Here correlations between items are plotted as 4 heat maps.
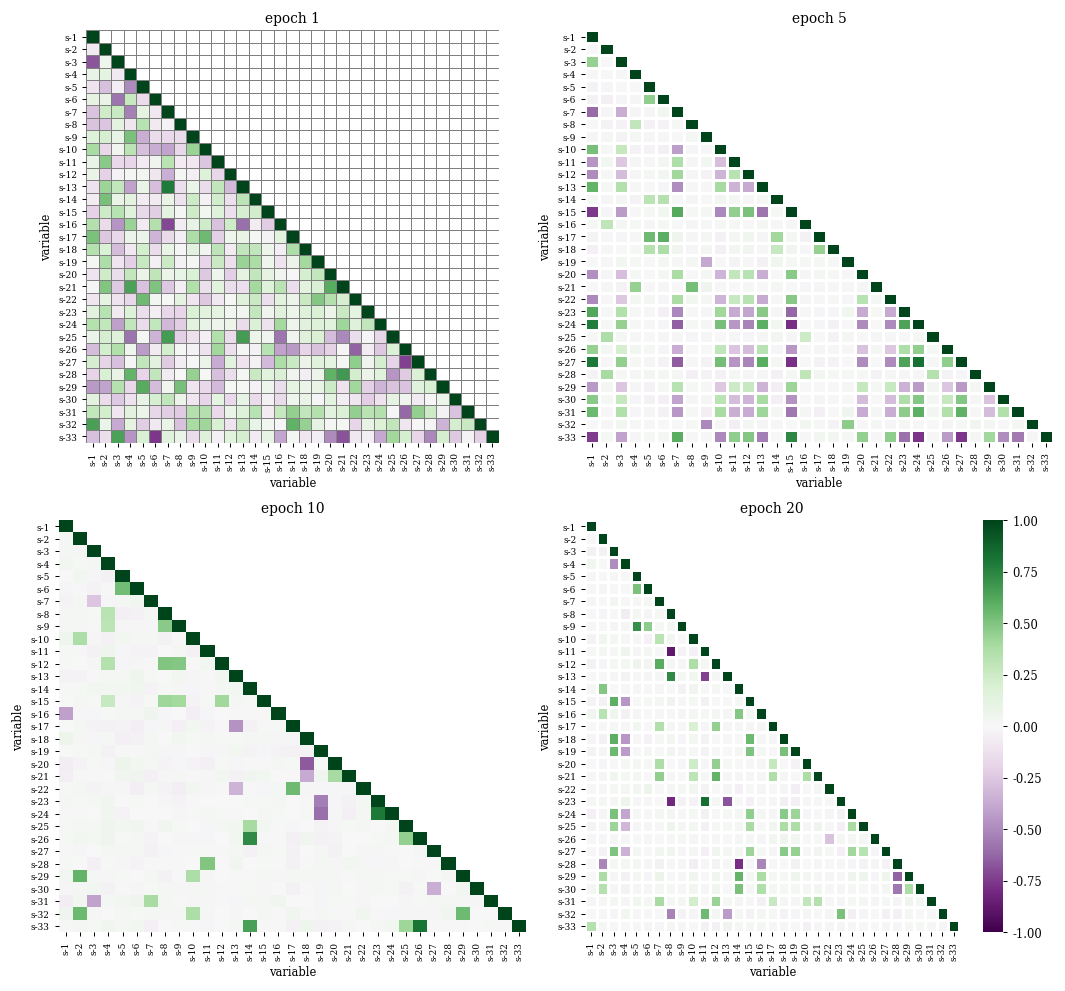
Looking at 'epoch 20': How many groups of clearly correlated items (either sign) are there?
7
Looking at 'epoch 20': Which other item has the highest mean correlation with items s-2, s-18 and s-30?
s-14
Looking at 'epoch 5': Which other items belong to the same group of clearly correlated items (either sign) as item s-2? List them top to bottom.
s-16, s-25, s-28
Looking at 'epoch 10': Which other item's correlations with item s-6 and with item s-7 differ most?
s-5
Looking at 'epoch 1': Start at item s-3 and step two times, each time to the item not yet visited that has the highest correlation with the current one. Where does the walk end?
s-25
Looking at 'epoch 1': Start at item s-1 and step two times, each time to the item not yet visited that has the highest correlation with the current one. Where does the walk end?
s-17
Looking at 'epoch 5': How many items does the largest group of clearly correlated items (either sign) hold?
18
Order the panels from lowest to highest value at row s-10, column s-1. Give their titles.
epoch 20, epoch 10, epoch 1, epoch 5
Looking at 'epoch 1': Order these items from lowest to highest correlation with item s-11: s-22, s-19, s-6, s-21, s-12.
s-12, s-22, s-6, s-21, s-19
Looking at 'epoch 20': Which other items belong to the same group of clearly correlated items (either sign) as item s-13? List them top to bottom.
s-8, s-11, s-23, s-32
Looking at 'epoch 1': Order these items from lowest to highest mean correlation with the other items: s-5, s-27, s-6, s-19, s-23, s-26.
s-26, s-6, s-5, s-27, s-23, s-19
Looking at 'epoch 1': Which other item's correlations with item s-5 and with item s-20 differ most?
s-21
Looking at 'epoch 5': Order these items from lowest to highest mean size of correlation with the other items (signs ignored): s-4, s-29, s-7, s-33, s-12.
s-4, s-29, s-12, s-7, s-33
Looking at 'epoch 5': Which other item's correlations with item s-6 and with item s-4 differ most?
s-17
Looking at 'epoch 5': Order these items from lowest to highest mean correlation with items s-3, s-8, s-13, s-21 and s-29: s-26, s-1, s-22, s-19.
s-22, s-19, s-26, s-1
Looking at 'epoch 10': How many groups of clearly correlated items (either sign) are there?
11
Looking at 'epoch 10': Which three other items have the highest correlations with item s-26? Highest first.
s-33, s-14, s-25
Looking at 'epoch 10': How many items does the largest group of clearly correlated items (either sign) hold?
5
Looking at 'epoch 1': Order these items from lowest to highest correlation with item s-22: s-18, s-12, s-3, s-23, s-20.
s-3, s-12, s-23, s-18, s-20
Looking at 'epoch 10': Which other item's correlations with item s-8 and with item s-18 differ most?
s-20
